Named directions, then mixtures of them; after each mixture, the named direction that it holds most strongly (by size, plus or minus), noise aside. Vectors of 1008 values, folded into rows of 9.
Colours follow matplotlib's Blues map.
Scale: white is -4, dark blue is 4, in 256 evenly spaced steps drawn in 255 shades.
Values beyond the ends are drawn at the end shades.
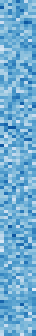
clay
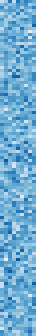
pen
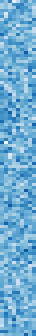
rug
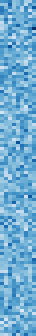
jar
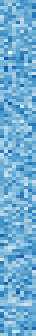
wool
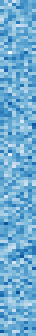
wool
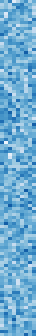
rug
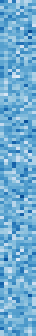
pen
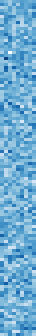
wool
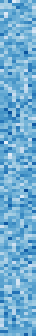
rug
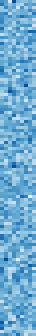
pen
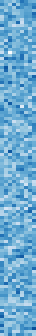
wool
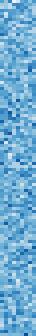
rug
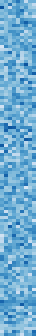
clay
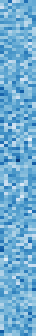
clay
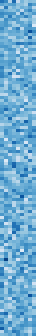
pen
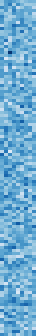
wool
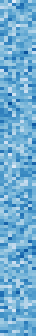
rug
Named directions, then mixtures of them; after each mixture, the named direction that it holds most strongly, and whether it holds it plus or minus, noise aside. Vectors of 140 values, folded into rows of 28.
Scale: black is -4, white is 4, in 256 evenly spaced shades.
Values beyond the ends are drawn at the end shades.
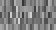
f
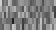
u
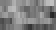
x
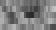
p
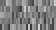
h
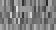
f, plus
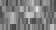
p, minus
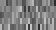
h, minus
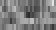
p, plus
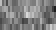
p, minus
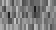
f, plus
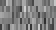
h, plus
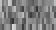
u, plus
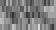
p, plus
